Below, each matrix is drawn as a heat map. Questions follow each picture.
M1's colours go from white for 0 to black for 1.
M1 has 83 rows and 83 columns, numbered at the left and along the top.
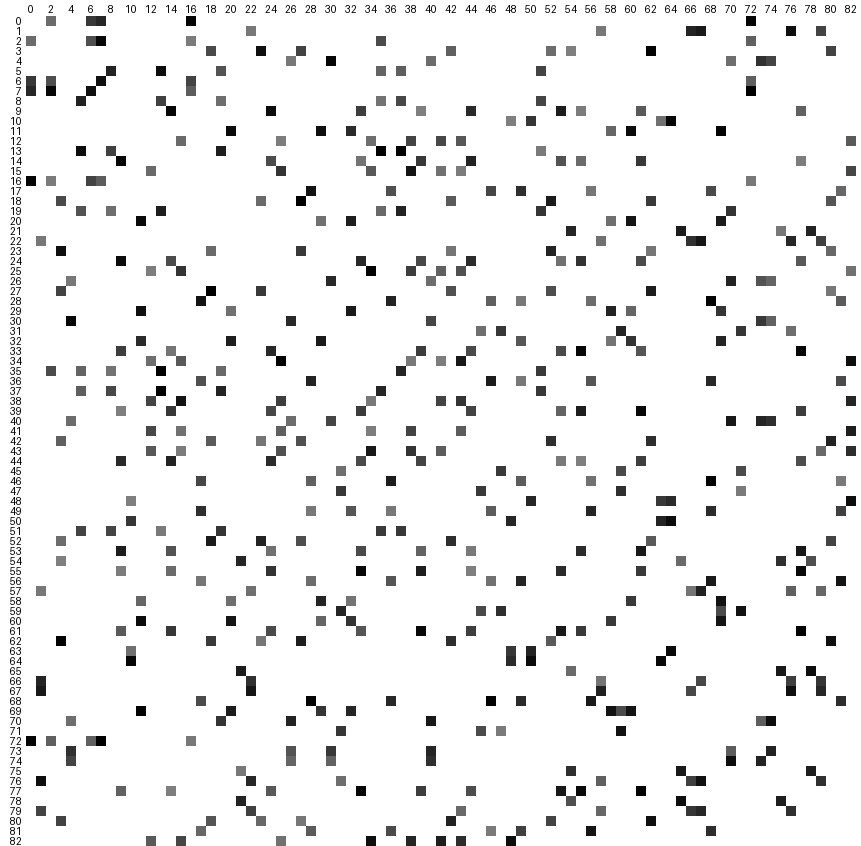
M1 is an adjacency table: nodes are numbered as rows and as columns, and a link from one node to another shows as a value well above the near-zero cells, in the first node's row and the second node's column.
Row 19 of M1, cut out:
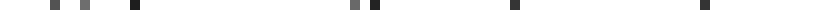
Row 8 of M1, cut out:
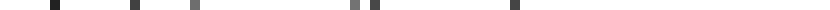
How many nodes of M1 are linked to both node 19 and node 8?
5
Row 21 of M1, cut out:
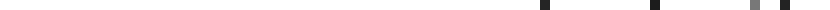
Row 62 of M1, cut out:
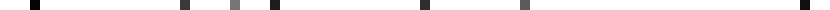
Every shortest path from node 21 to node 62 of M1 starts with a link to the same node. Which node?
node 54
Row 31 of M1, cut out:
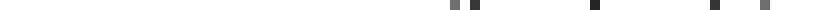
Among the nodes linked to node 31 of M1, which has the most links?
node 76
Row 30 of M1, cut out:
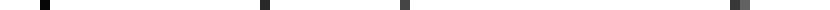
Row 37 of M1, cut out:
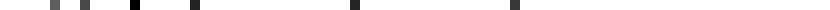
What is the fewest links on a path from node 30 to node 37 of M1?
4
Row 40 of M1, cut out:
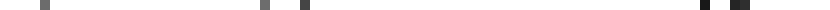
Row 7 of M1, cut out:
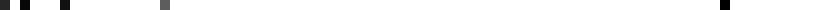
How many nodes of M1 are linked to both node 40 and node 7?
0
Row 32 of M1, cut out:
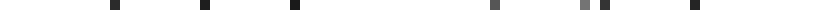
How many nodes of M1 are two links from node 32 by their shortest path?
8
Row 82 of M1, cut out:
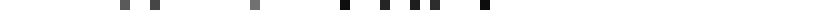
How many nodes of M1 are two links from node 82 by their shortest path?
5
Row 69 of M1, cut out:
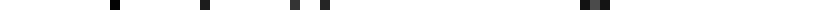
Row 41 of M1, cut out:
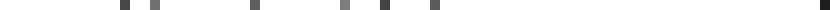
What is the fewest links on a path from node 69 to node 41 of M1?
6
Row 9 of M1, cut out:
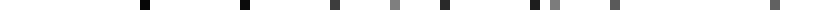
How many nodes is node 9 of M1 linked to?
9
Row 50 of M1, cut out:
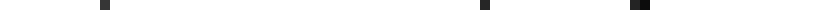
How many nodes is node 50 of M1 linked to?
4
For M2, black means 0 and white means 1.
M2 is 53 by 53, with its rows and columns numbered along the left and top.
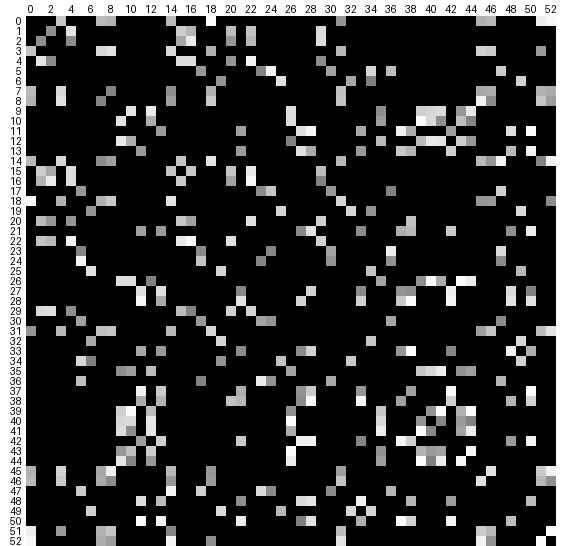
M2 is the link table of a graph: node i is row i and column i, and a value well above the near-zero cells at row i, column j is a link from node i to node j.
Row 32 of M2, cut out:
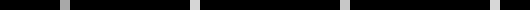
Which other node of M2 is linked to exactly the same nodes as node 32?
node 25
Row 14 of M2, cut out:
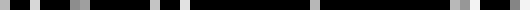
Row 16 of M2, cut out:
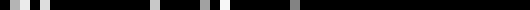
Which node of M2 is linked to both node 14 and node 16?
node 15
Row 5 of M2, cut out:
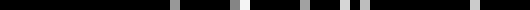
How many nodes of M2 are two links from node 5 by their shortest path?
6
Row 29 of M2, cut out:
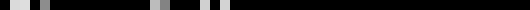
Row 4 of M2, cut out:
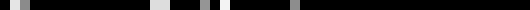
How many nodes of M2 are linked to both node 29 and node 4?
6
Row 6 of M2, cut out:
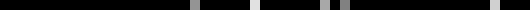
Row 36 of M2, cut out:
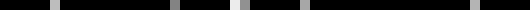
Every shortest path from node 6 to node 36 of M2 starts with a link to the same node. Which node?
node 34
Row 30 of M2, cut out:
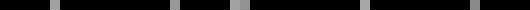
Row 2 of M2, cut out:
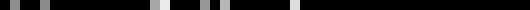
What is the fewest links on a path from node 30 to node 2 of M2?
4
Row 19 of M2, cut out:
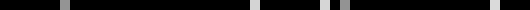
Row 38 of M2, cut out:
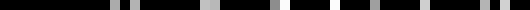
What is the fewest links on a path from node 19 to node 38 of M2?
7
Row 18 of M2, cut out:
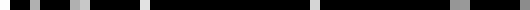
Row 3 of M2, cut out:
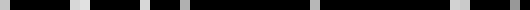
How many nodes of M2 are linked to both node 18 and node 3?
7
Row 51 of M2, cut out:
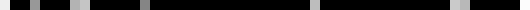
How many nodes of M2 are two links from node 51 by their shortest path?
3
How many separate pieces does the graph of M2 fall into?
2
